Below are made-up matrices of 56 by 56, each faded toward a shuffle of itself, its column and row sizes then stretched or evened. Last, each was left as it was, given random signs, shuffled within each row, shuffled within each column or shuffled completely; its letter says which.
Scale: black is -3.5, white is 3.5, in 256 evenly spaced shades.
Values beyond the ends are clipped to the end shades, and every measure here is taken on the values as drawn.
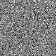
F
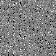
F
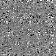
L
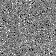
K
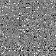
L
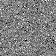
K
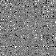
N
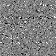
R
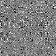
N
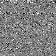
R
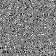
R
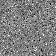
K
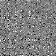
L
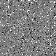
F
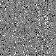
F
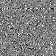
R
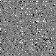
L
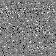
R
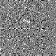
N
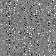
F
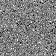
K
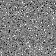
K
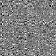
N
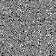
L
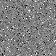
K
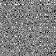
N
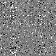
L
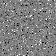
K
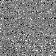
R
